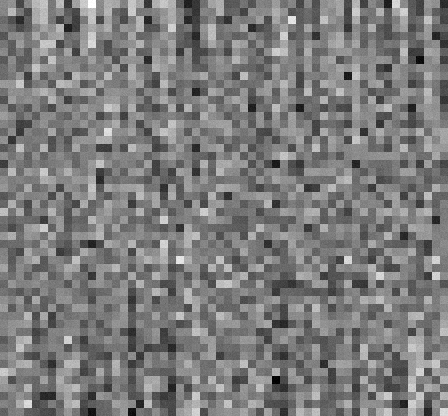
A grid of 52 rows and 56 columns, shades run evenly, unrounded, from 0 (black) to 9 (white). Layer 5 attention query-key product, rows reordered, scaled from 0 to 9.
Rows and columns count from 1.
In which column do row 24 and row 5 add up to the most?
12
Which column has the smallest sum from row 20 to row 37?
35
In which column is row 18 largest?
45
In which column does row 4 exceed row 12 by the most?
22
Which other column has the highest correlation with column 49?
25
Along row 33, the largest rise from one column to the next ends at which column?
44
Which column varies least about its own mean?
15
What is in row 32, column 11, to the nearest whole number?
6
